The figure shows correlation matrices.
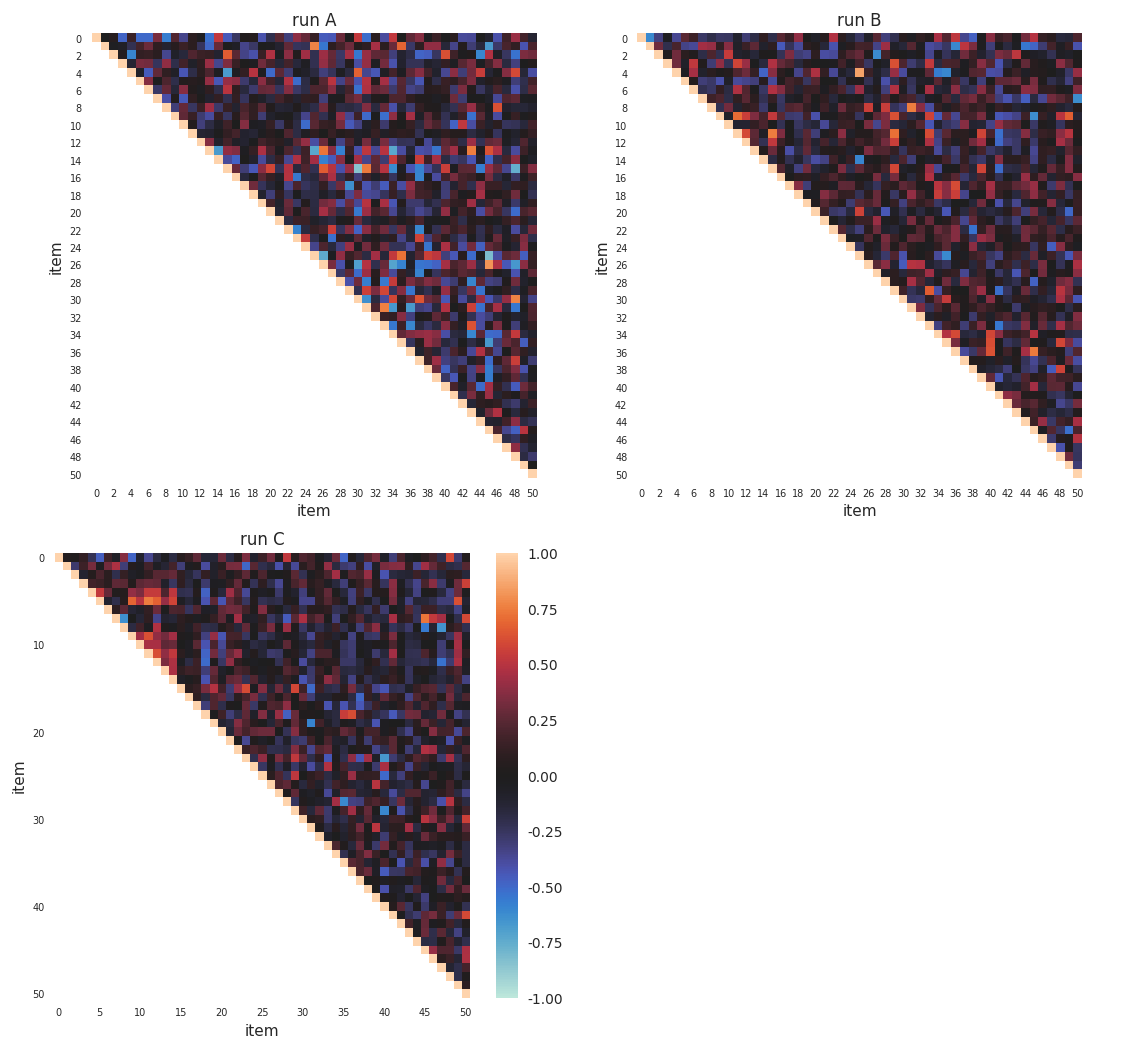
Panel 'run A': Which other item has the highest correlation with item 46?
8
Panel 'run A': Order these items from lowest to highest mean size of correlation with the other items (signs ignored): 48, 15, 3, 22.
3, 22, 48, 15
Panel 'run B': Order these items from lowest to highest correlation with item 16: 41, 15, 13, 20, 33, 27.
41, 20, 13, 15, 27, 33
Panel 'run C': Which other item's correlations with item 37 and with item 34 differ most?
28
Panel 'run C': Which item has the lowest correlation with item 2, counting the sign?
40
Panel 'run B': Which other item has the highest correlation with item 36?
45
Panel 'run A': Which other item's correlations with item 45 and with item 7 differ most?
26
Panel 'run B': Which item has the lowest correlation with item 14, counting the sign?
25
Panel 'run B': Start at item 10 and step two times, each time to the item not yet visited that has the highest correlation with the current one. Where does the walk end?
43
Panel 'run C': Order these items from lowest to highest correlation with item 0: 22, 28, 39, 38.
22, 38, 39, 28
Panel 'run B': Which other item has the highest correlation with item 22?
0
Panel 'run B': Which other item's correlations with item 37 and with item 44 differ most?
1
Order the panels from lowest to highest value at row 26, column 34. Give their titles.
run A, run B, run C
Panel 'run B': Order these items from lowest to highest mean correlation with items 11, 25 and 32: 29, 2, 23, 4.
2, 23, 29, 4
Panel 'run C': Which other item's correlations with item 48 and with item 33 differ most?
23
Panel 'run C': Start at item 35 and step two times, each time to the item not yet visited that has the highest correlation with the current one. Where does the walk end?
36
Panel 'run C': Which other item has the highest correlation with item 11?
5
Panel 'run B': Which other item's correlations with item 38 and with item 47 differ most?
48
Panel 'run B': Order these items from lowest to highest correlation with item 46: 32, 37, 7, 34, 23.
7, 37, 34, 23, 32
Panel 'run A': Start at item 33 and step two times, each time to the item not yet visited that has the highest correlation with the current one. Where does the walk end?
15
